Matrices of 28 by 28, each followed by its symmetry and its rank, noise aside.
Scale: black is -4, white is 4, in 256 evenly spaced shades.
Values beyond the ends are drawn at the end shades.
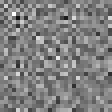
symmetric, rank five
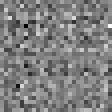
no symmetry, rank seven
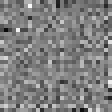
antisymmetric, rank six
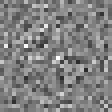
symmetric, rank seven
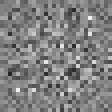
symmetric, rank seven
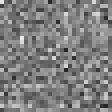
no symmetry, rank seven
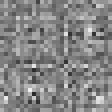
symmetric, rank five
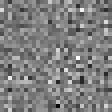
no symmetry, rank five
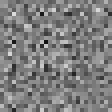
symmetric, rank six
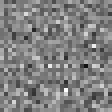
no symmetry, rank five
